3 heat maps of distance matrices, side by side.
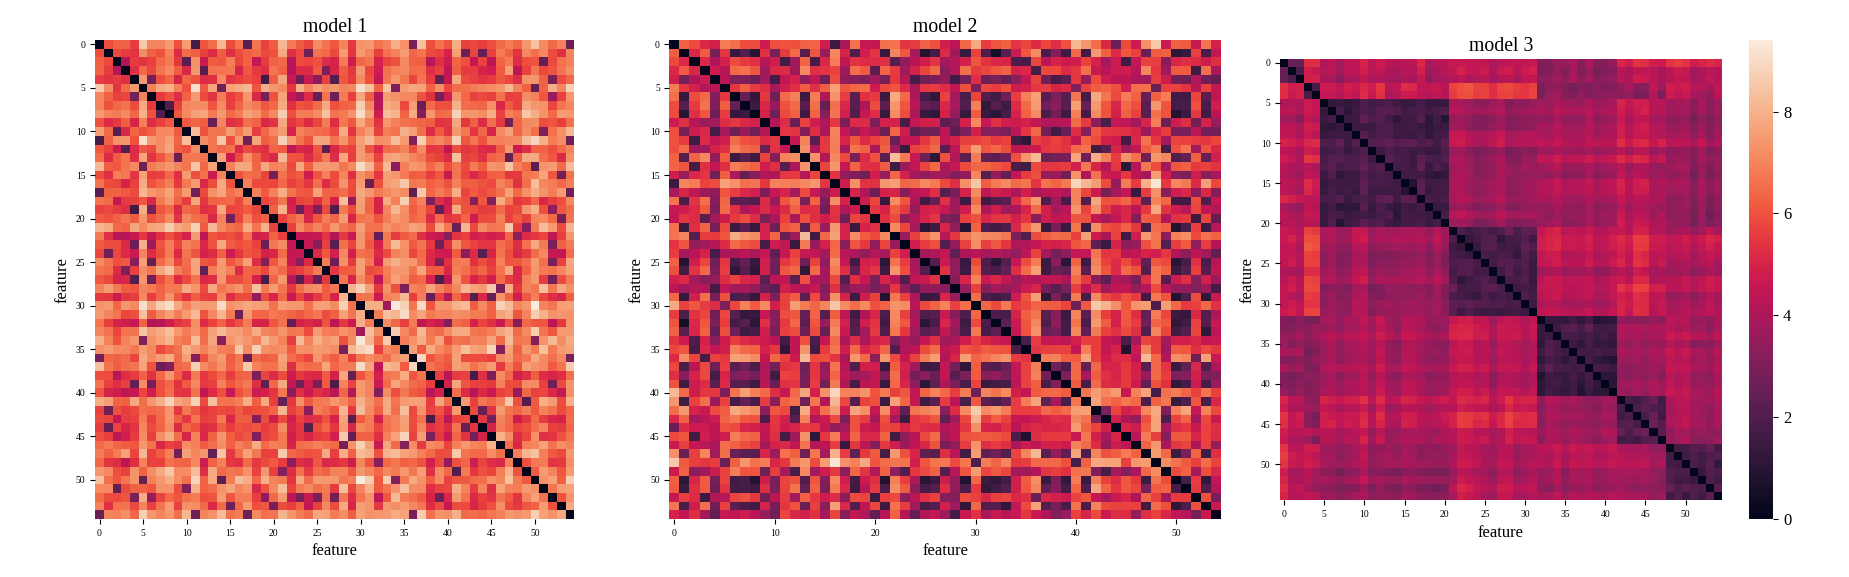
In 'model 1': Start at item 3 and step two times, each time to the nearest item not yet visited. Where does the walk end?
26
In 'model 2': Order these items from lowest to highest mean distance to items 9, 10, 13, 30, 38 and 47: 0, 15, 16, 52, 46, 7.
7, 15, 52, 46, 0, 16
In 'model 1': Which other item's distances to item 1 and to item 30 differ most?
42
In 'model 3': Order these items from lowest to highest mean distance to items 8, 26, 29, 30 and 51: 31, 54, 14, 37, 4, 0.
31, 14, 54, 37, 0, 4
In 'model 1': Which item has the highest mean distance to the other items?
30
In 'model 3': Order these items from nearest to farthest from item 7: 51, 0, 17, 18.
18, 17, 51, 0
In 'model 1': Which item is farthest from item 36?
37
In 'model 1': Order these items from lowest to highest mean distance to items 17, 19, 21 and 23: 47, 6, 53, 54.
6, 54, 53, 47
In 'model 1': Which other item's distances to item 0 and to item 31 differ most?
11
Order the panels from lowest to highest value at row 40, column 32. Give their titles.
model 3, model 1, model 2
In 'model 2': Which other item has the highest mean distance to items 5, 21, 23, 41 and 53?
16
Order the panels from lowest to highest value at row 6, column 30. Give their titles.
model 3, model 2, model 1
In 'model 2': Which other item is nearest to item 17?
46
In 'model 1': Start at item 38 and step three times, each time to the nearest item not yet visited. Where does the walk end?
45
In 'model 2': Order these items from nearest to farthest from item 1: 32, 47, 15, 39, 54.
32, 39, 47, 15, 54
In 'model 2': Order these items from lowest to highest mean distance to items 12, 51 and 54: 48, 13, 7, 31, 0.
31, 7, 13, 0, 48
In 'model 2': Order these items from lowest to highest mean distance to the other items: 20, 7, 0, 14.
7, 20, 14, 0
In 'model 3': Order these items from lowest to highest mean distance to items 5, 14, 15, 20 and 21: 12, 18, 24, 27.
18, 12, 24, 27
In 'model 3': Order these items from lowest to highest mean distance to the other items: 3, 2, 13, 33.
13, 33, 2, 3
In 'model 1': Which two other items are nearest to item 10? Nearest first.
2, 51
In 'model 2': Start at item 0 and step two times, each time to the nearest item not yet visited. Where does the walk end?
44
